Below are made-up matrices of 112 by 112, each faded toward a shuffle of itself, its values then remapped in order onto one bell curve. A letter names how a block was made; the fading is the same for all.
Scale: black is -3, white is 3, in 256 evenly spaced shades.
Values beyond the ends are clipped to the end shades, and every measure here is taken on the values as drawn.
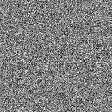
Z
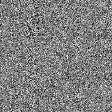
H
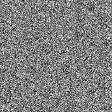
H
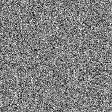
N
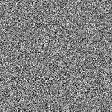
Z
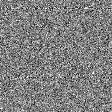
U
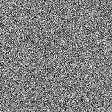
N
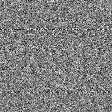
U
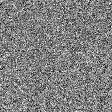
N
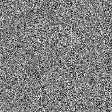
H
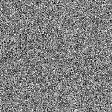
Z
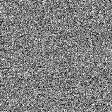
Z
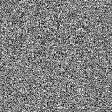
Z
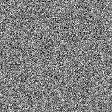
Z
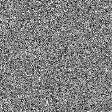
H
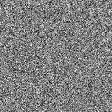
Z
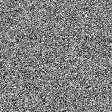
Z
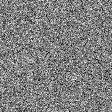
N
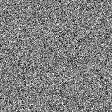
N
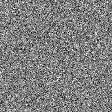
N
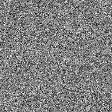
U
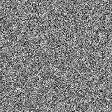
Z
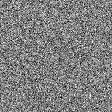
N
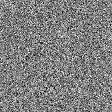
N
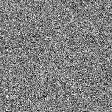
Z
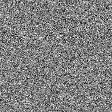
U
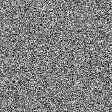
Z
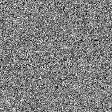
U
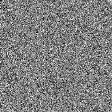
H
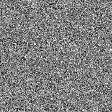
U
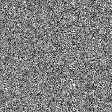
H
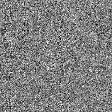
H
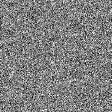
H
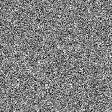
Z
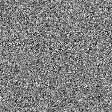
U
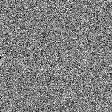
N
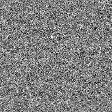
U
